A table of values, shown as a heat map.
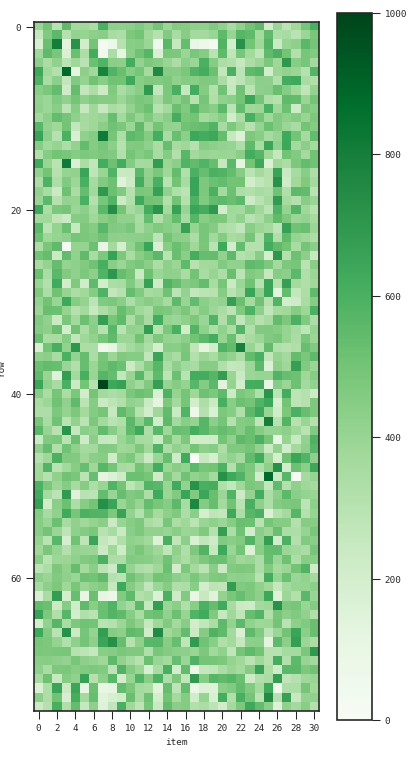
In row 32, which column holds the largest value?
7
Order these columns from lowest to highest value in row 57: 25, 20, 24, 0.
0, 24, 25, 20
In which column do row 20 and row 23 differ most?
13
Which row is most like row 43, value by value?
40
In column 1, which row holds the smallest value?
52
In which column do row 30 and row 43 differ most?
25
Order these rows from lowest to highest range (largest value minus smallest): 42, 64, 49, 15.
64, 42, 15, 49
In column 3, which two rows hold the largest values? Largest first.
5, 15
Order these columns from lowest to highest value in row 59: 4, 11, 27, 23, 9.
11, 27, 23, 4, 9
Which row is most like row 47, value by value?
42
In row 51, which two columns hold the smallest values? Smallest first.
4, 22
